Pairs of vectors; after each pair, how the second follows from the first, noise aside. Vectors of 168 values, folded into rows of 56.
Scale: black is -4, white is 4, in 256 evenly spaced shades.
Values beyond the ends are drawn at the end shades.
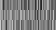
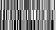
reversed, scaled up.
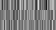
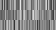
sign-scrambled.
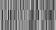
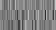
reversed, partly zeroed.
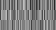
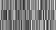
negated.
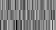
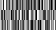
reversed, scaled up.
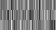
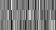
negated.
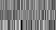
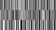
sign-scrambled.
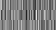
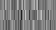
reversed, partly zeroed.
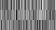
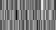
sign-scrambled.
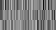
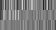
partly zeroed.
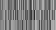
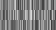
negated.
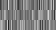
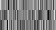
negated.
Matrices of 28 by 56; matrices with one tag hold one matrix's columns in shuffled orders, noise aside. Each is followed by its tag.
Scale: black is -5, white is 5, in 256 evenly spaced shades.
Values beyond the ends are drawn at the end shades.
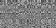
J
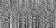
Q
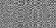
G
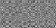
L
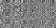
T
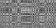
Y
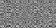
L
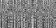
Q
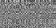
J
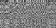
J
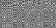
G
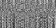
Q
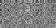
T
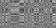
Y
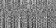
Q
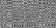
G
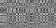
Y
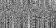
Q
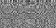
J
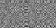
L
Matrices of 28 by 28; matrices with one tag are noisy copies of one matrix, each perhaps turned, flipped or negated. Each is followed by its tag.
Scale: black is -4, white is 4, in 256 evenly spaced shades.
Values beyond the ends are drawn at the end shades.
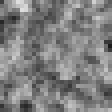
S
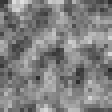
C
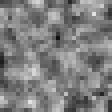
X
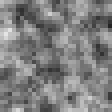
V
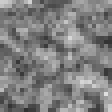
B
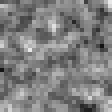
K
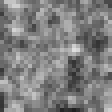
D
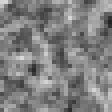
K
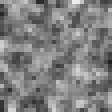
X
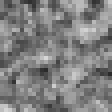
B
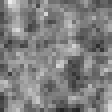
D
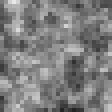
D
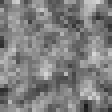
S
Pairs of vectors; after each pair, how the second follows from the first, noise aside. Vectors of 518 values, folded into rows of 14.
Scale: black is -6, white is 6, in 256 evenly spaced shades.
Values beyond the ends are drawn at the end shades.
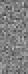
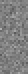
wrapped around, negated, shrunk.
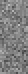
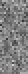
wrapped around, negated.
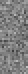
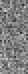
wrapped around, negated.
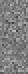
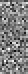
reversed, scaled up.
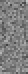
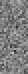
wrapped around, negated.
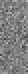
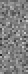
sign-scrambled.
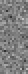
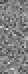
wrapped around, negated.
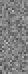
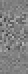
wrapped around, partly zeroed.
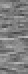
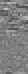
wrapped around, partly zeroed.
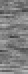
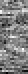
negated, scaled up.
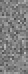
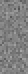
wrapped around, negated, shrunk.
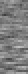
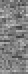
wrapped around.
